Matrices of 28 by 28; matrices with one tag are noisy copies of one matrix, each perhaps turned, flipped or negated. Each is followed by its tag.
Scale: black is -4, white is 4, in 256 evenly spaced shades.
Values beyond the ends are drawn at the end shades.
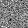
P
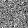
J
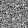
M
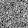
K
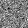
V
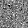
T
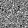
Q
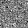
K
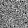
J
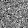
V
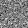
T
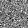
M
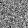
M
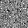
P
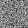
J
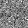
Q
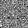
P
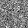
Q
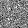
V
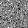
V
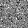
Q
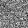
T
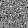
M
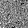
T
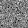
Q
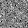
K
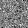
V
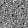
T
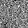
T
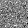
J
